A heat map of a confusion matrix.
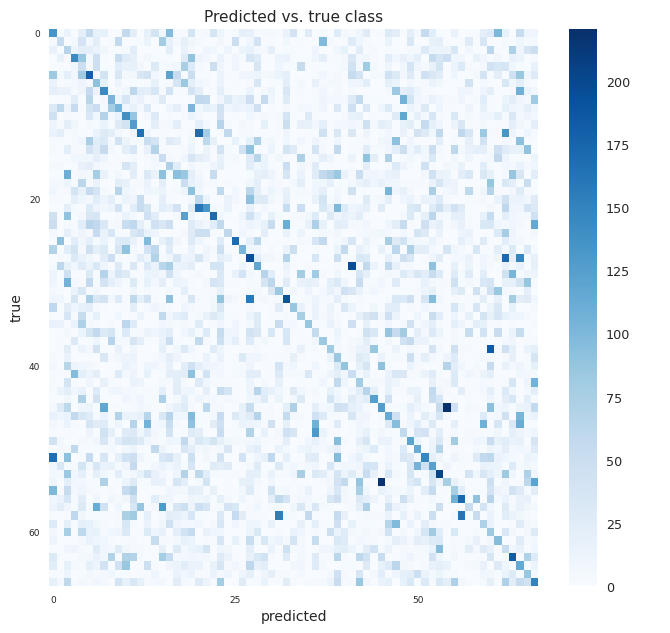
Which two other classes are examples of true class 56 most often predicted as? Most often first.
55, 58
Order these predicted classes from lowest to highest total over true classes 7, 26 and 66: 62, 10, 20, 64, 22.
22, 20, 62, 10, 64
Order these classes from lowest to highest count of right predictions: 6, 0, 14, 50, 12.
14, 6, 50, 0, 12
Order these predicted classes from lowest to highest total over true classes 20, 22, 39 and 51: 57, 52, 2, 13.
57, 13, 52, 2
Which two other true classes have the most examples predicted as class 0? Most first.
51, 55
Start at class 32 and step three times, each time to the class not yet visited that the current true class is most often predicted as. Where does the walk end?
53
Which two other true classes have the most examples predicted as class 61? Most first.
0, 31
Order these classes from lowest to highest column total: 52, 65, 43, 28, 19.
65, 28, 43, 19, 52
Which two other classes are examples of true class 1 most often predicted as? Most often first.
37, 15
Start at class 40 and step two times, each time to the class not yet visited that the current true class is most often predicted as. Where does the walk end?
54
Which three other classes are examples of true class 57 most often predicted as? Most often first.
15, 6, 12
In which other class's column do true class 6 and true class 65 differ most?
18
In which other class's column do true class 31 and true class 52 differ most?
50
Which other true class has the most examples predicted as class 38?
17
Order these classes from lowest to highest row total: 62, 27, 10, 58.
62, 10, 58, 27
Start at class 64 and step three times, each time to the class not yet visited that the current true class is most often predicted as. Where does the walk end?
36
